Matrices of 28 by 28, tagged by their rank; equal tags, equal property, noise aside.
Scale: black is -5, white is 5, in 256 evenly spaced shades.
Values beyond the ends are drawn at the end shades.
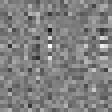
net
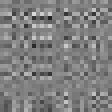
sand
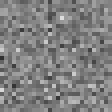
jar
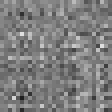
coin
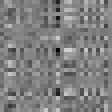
sand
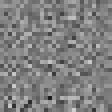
jar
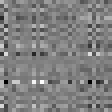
sand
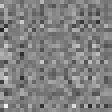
net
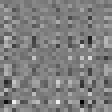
sand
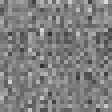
jar
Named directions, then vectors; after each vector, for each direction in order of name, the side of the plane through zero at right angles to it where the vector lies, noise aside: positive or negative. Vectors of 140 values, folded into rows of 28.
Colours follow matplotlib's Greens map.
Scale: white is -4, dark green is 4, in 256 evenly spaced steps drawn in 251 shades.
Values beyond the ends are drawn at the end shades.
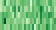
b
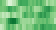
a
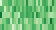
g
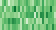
positive, positive, positive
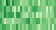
negative, negative, negative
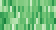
negative, positive, positive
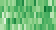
positive, negative, positive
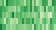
negative, negative, positive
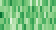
negative, positive, positive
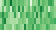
negative, positive, positive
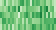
positive, positive, positive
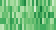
positive, positive, negative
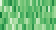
negative, positive, positive
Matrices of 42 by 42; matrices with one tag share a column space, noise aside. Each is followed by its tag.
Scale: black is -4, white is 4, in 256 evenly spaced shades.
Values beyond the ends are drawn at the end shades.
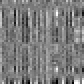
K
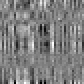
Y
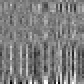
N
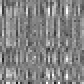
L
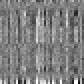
K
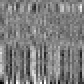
N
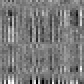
K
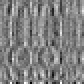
L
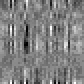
Y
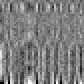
N
